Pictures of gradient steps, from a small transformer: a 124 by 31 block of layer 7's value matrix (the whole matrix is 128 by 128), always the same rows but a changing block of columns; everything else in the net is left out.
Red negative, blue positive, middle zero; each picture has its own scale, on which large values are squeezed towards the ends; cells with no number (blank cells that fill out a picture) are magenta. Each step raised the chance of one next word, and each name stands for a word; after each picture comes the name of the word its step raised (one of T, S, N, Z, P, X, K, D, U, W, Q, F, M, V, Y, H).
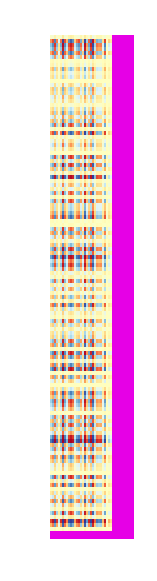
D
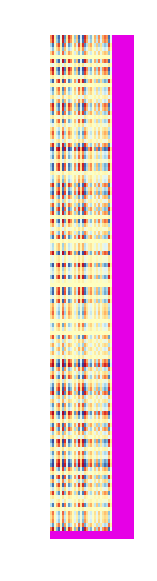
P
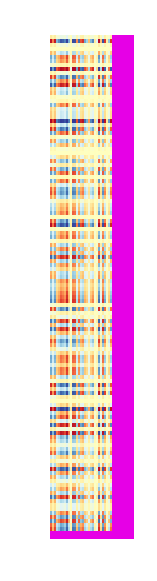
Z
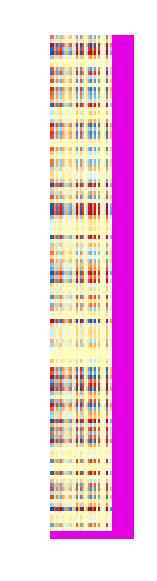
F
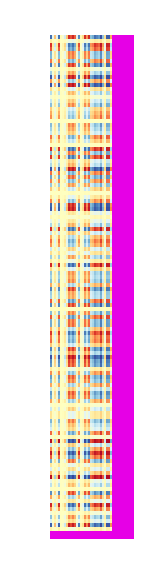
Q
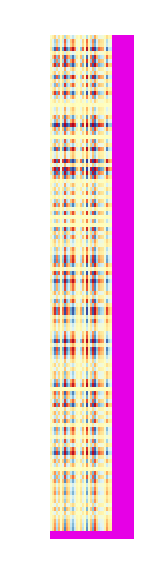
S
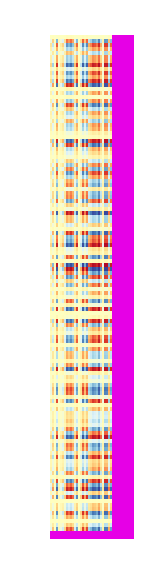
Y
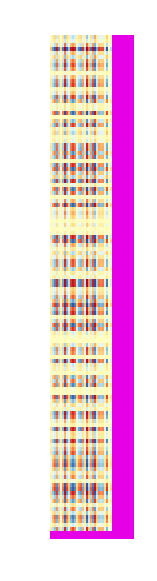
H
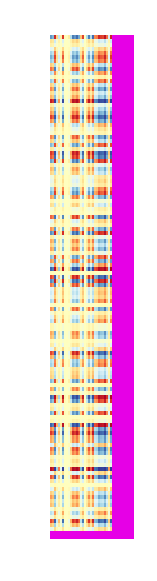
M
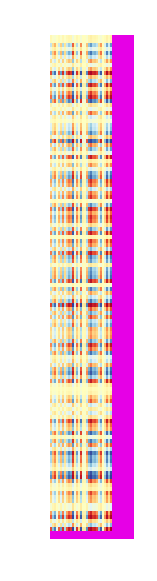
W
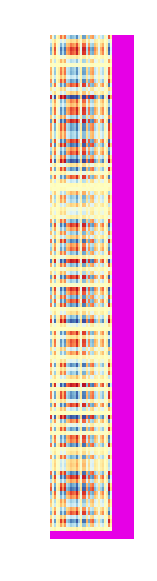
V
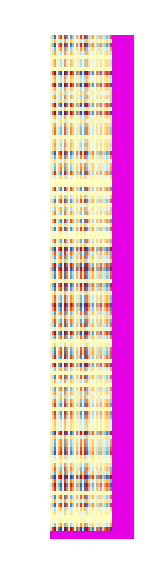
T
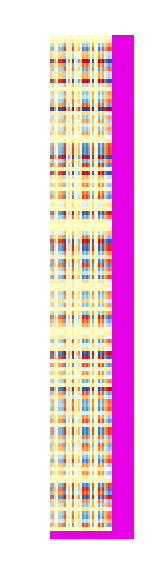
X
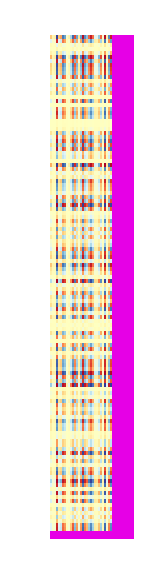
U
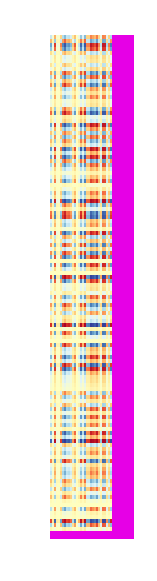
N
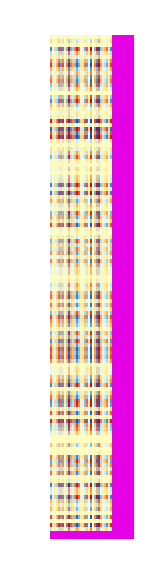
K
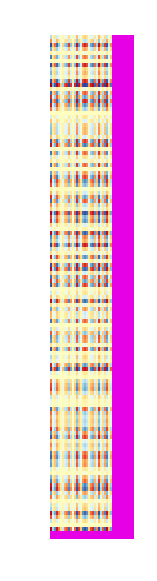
Y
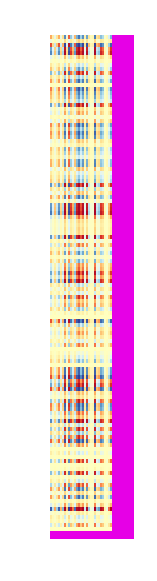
F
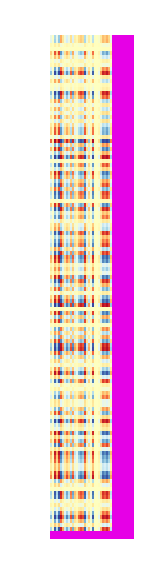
W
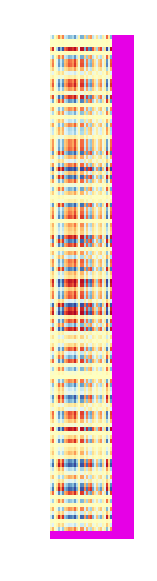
H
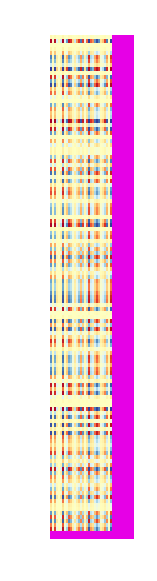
Z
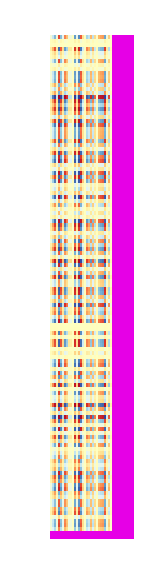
V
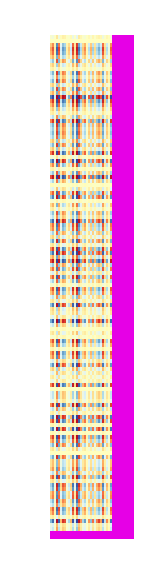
V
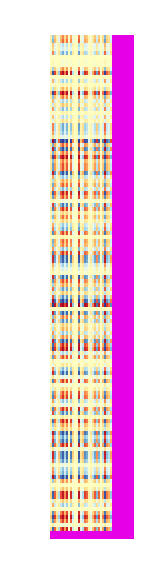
W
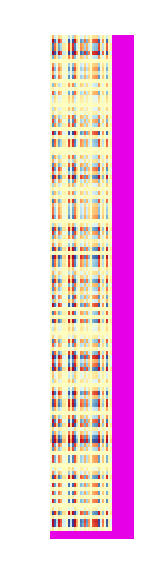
D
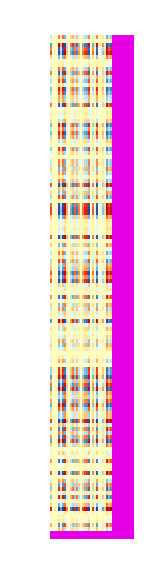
F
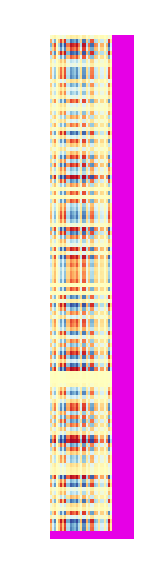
D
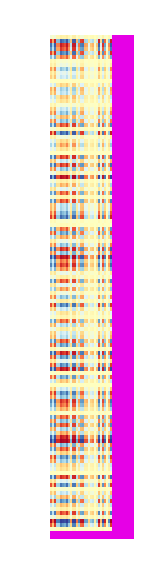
D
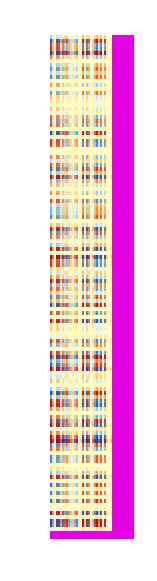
D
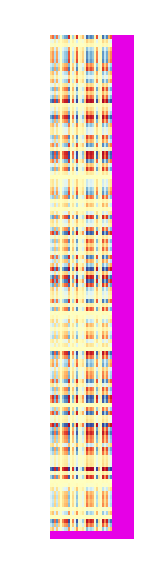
M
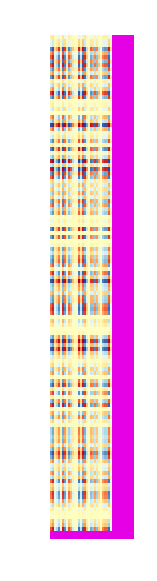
S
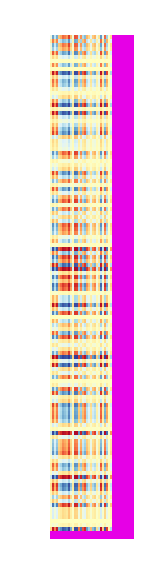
T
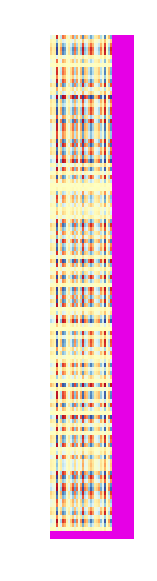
V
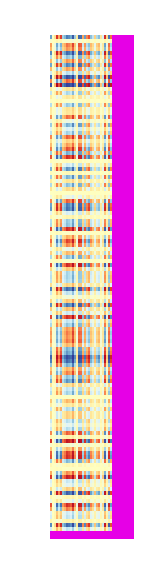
Q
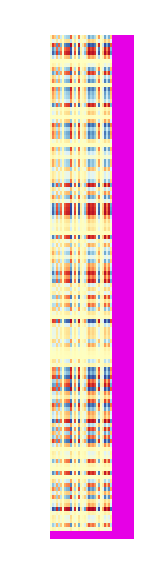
F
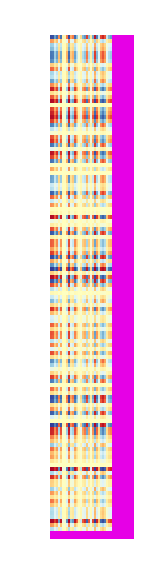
M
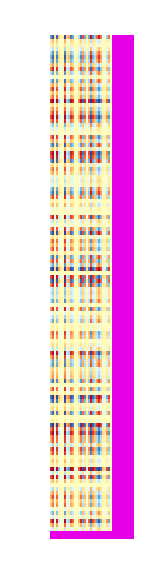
M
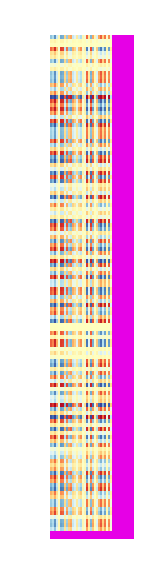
V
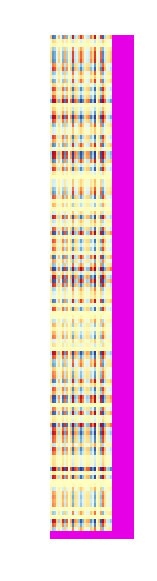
M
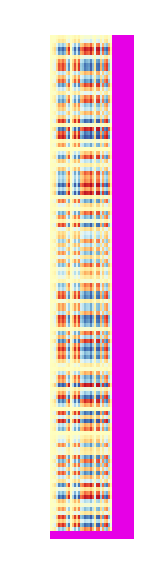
K
